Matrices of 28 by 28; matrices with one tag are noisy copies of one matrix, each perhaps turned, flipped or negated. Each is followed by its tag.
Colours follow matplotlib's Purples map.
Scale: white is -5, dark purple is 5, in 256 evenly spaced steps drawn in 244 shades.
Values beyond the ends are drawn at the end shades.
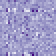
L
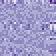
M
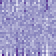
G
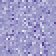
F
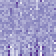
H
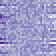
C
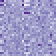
M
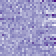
H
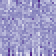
G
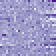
H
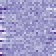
G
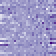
C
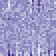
G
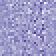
F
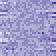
C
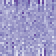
C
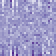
C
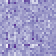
L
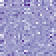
M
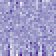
H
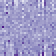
C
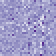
F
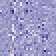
F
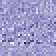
F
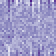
G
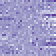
H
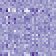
L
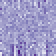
H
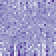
H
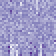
H
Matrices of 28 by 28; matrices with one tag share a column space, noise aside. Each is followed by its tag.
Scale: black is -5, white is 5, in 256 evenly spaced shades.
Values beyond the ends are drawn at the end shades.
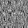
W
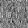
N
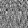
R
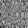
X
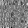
X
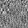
R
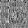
N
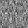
W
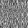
X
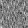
W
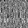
N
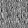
N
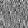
R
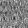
W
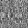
N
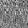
R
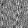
W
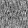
W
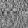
R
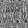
N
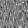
W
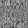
X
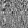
R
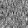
W
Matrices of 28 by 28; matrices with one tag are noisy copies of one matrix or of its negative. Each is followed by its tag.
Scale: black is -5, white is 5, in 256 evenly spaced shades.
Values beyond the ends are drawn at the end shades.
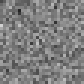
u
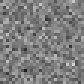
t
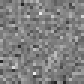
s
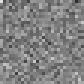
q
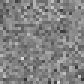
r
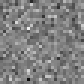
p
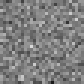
s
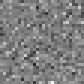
s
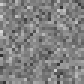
r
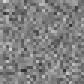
t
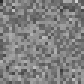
q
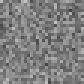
u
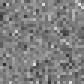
r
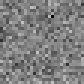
s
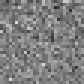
p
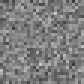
t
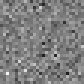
t
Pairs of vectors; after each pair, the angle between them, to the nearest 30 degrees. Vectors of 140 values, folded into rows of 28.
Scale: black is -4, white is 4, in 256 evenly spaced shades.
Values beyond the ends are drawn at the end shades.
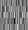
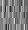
120 degrees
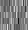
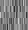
150 degrees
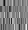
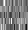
150 degrees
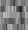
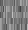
60 degrees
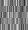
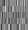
120 degrees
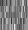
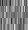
30 degrees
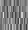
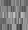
60 degrees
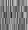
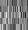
120 degrees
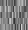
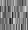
150 degrees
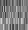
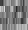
120 degrees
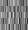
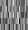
60 degrees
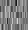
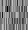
120 degrees
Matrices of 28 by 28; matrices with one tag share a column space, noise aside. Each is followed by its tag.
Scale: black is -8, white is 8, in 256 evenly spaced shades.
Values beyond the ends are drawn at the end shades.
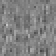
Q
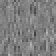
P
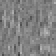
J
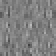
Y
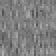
Y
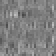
Y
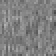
J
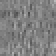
Y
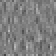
P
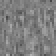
J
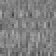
Y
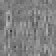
J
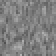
P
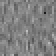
P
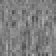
J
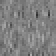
Y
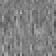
J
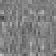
J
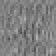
Q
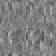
P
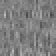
Y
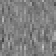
P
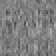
J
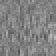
Q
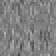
P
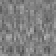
Q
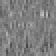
Y
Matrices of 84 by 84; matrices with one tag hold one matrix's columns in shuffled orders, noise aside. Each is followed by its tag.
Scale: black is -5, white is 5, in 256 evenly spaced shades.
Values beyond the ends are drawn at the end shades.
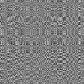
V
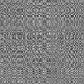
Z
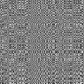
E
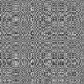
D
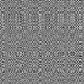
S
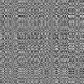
Z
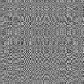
V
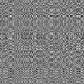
Z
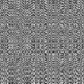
E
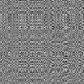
S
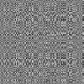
D
